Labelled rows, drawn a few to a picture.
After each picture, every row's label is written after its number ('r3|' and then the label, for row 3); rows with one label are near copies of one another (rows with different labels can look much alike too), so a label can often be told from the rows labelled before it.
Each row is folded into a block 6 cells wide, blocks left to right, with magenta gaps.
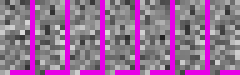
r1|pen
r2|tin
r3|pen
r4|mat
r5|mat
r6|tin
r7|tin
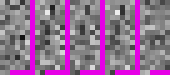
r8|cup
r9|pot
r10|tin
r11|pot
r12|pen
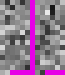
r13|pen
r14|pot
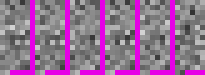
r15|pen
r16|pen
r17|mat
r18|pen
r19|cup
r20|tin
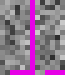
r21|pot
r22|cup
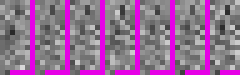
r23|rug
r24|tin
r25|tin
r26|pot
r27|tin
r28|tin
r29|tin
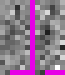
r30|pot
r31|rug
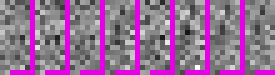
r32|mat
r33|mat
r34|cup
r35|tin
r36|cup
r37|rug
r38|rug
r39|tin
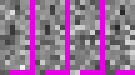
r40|rug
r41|tin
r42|pen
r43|tin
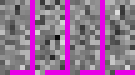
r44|tin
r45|cup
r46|tin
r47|pot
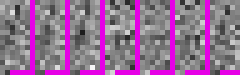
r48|pot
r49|rug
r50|rug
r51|pen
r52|pen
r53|cup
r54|tin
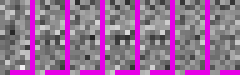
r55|rug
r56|pen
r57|cup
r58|pen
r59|pen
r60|cup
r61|cup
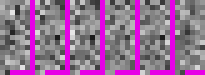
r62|pot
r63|mat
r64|mat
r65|cup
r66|cup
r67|rug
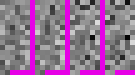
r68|tin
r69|tin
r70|cup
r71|cup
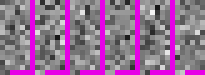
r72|tin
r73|cup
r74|pot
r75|cup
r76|pot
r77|pen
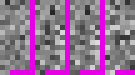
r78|cup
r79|tin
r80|tin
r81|pen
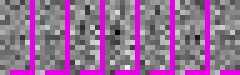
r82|cup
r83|pen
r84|tin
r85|rug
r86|tin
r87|mat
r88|pen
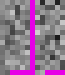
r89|pot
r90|cup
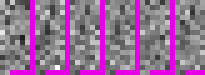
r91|mat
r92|rug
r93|tin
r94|tin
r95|cup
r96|pot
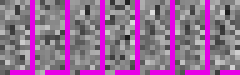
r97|tin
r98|pen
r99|pot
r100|cup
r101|pot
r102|tin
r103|pot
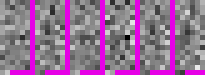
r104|pen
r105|tin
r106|pen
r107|cup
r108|tin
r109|rug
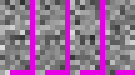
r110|pen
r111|pen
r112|mat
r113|tin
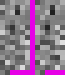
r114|tin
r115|tin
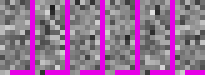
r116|pen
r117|pot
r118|cup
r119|mat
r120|pot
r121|pen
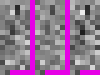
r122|pot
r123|tin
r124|pot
